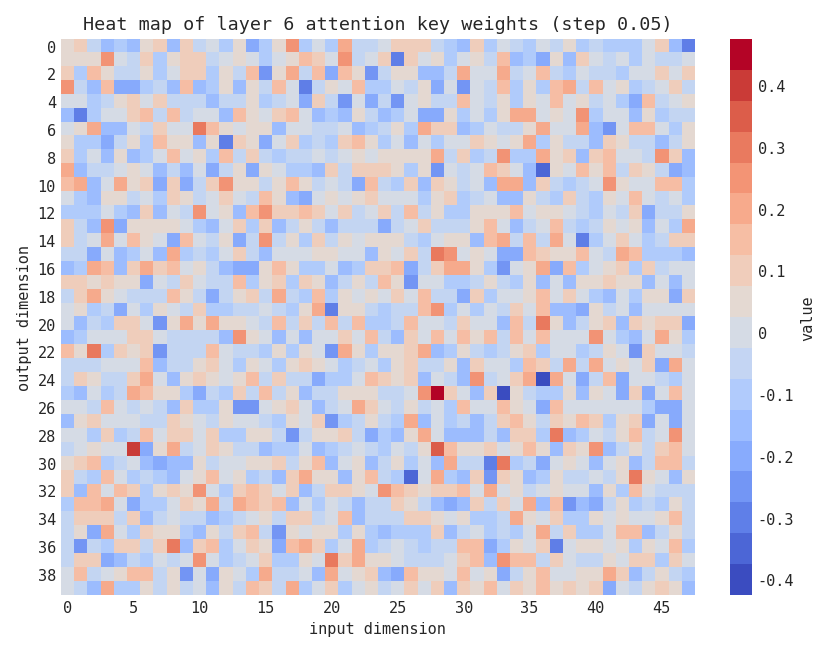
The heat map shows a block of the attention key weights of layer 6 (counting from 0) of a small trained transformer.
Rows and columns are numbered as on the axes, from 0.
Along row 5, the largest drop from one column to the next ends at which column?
40
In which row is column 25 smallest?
1
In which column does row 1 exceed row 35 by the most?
21
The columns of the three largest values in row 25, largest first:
28, 27, 5
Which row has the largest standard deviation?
25
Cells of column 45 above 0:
12
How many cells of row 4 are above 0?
13
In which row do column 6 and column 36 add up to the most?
16
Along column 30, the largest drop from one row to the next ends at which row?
3
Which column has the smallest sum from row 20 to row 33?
7
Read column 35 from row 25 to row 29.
-0.05 0 0.05 0.1 0.15
